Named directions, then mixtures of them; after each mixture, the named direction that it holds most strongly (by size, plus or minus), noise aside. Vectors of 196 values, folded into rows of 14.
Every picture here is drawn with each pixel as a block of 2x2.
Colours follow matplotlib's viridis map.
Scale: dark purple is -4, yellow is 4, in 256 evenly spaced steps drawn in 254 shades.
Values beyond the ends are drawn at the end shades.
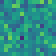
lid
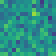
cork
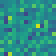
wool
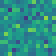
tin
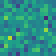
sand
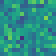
lid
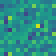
wool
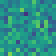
wool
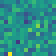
wool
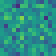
lid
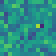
lid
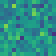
cork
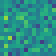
sand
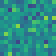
tin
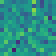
cork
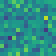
sand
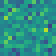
sand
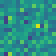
wool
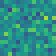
tin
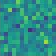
tin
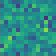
sand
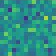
tin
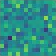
sand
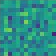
wool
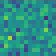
sand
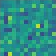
wool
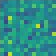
wool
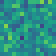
lid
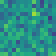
cork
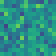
lid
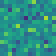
tin
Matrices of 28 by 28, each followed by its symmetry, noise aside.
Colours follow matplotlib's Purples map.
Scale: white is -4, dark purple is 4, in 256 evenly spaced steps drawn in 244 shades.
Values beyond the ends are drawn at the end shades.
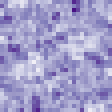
same after a half turn.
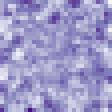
antisymmetric.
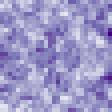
mirrored top to bottom.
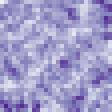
symmetric.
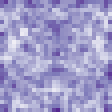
mirrored left to right.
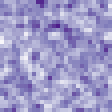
antisymmetric.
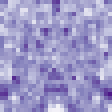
mirrored left to right.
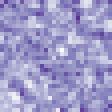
symmetric across the other diagonal.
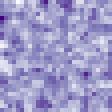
antisymmetric.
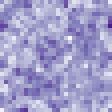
symmetric.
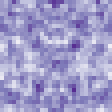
mirrored left to right.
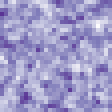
antisymmetric.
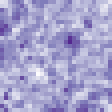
symmetric across the other diagonal.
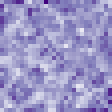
symmetric across the other diagonal.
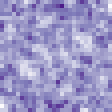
same after a half turn.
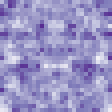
mirrored left to right.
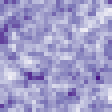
no symmetry.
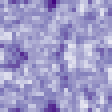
mirrored top to bottom.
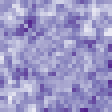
symmetric.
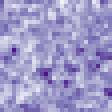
no symmetry.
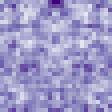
mirrored left to right.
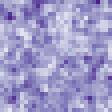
no symmetry.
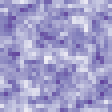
same after a half turn.
